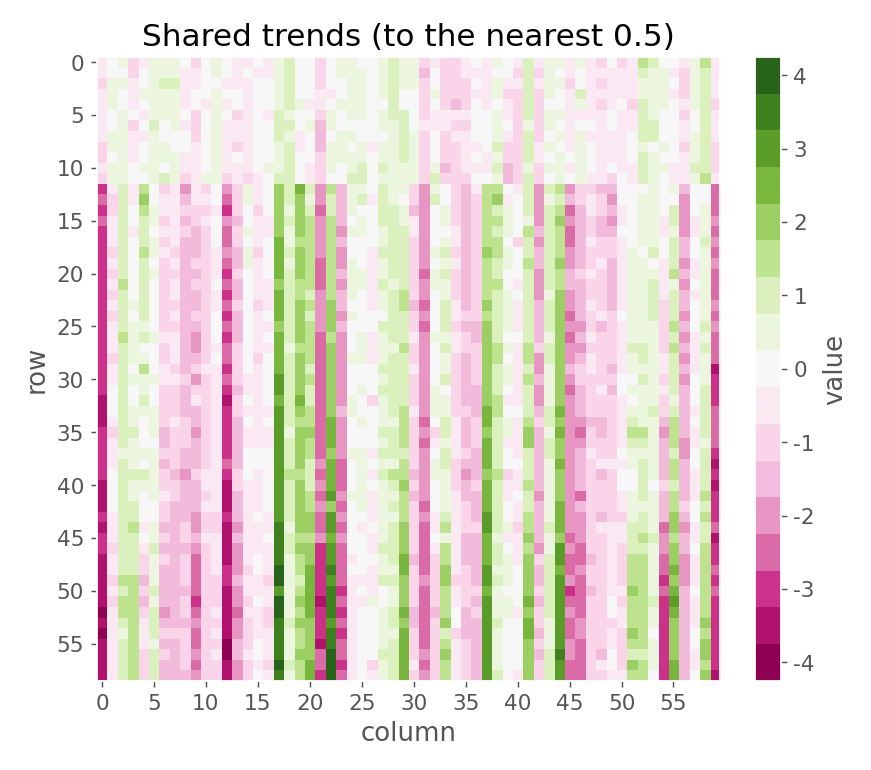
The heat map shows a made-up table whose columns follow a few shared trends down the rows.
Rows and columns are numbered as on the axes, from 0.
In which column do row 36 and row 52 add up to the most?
17
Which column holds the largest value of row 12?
19
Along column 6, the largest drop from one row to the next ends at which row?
12
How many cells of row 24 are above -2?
52
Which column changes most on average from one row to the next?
4
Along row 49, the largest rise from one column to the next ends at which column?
22
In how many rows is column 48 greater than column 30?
11
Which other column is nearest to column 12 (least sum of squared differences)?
0
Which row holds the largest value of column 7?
2
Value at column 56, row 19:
-2
